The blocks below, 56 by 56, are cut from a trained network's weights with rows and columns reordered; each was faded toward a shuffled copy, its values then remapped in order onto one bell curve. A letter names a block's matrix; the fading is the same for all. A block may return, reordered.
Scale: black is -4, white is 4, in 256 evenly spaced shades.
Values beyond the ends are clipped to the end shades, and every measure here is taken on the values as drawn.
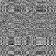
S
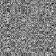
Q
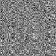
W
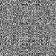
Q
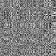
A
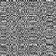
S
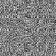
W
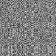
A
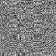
W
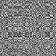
S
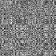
A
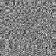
W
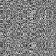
A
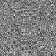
Q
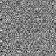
Q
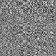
A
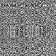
Q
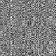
A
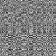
S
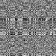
S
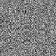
W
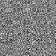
Q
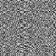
A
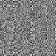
A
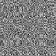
Q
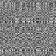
S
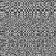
S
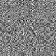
Q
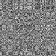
W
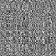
A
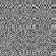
S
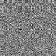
W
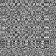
S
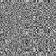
A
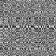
S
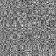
Q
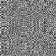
A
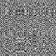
A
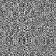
W
